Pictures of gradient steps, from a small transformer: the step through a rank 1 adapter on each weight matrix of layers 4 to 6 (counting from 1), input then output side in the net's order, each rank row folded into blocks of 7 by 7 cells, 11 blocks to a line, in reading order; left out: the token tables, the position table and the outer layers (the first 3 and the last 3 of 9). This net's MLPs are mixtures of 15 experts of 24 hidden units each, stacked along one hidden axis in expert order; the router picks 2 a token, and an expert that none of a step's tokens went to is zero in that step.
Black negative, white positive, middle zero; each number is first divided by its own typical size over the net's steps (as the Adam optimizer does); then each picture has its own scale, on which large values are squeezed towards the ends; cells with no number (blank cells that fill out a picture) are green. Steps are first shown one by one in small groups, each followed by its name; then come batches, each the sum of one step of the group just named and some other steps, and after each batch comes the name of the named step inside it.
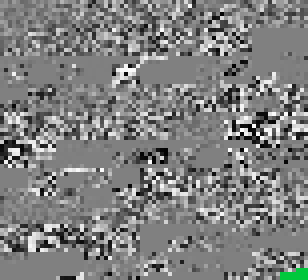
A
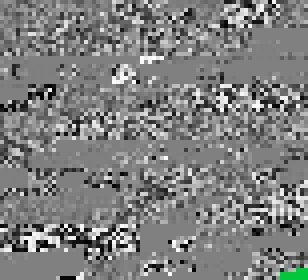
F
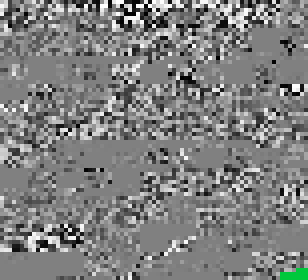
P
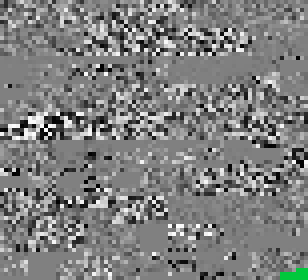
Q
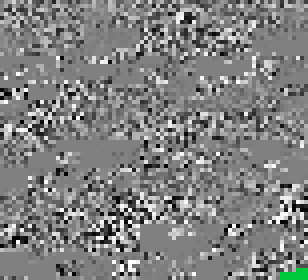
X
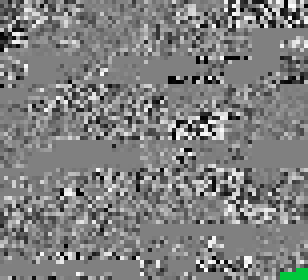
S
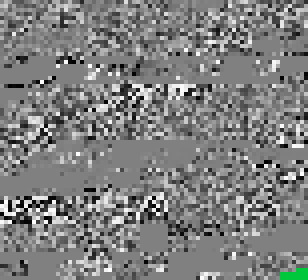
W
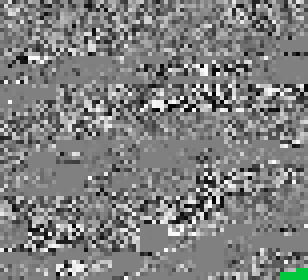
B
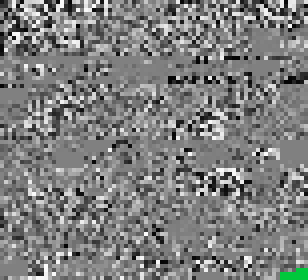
S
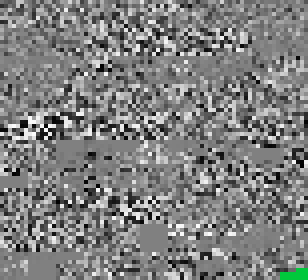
Q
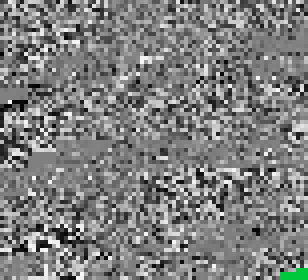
B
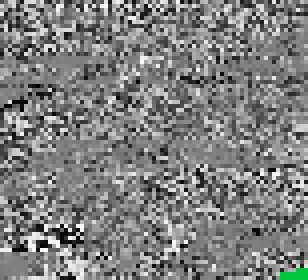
P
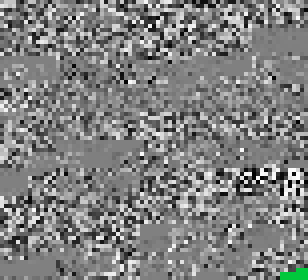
X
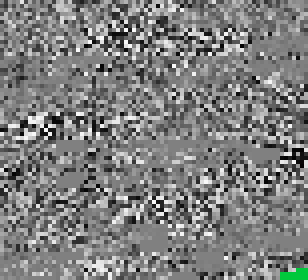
Q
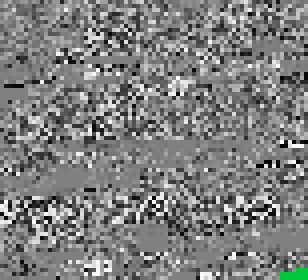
W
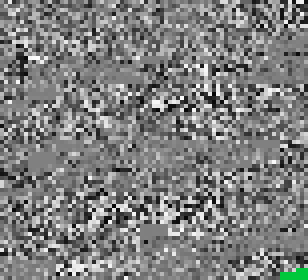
B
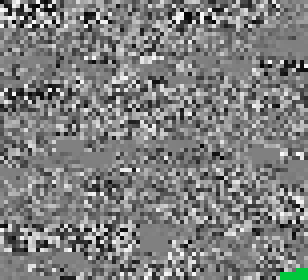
F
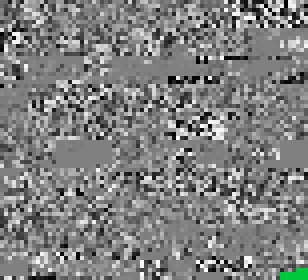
S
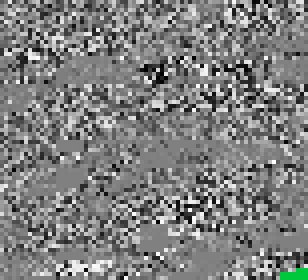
B
